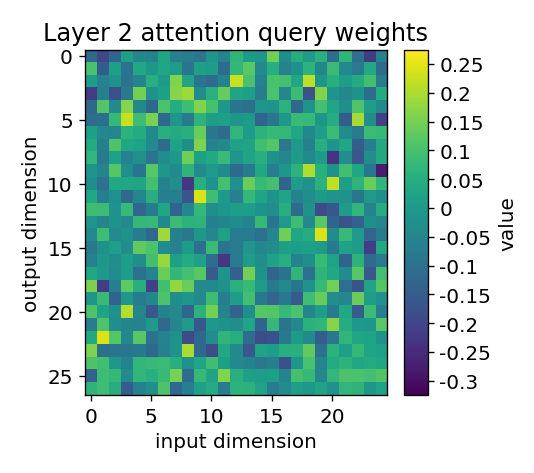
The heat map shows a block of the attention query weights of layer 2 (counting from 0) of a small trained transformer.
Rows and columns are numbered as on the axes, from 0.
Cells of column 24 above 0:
14
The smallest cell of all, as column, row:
24, 9
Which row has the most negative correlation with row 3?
12
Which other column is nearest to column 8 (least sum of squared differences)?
7
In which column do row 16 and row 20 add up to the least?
11
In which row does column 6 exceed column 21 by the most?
16
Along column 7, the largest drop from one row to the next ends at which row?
26
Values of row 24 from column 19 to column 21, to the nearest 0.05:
-0.05 0.05 0.05
